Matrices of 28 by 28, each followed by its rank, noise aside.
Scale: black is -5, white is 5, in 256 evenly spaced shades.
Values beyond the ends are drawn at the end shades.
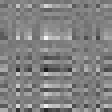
one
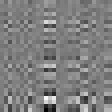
one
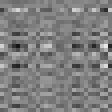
one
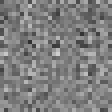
four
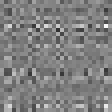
two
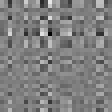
one
